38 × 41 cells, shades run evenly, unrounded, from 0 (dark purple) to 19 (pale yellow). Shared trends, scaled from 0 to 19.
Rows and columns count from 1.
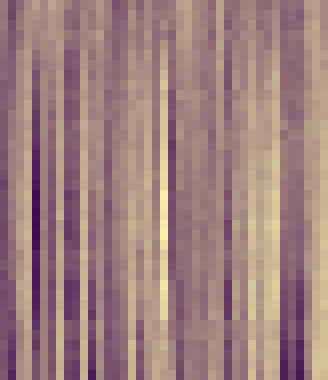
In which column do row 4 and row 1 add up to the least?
2
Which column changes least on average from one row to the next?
6
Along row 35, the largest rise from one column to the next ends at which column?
11
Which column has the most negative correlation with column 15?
22
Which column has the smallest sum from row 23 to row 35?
5
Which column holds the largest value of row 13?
21
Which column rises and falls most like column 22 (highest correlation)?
40
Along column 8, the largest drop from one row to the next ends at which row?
23
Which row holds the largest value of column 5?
1
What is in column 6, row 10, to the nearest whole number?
10
